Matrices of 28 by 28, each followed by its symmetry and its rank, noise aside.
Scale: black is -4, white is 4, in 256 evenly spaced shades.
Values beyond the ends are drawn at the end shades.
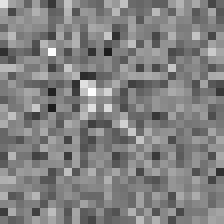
symmetric, rank five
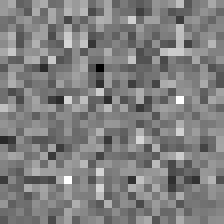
no symmetry, rank five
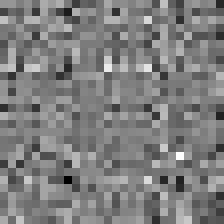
no symmetry, rank five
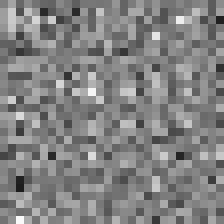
no symmetry, rank four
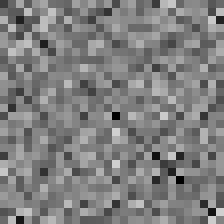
symmetric, rank six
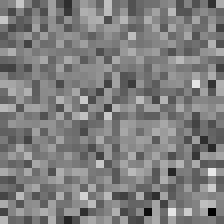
symmetric, rank six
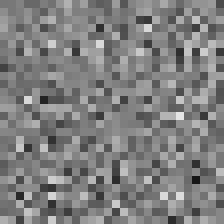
antisymmetric, rank six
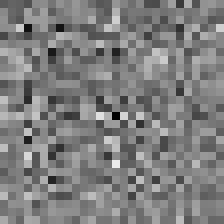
no symmetry, rank six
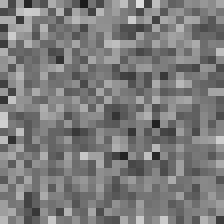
symmetric, rank five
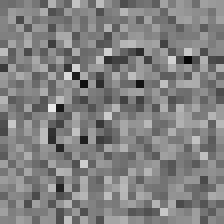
symmetric, rank six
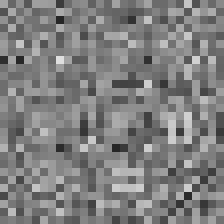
symmetric, rank four
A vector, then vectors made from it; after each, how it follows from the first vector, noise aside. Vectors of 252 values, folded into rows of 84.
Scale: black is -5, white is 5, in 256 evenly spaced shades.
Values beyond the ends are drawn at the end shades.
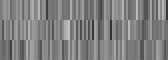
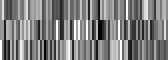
reversed, negated, scaled up.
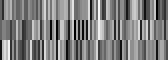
reversed, scaled up.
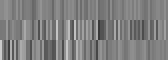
reversed, negated, partly zeroed.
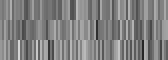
wrapped around.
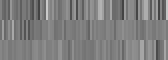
negated, partly zeroed.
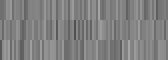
reversed, shrunk.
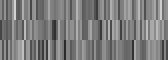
wrapped around.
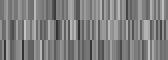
wrapped around.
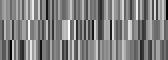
scaled up.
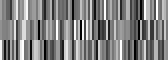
reversed, negated, scaled up.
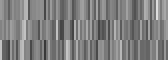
reversed, negated.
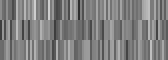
wrapped around.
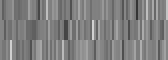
negated, partly zeroed.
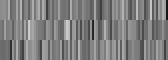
copied.
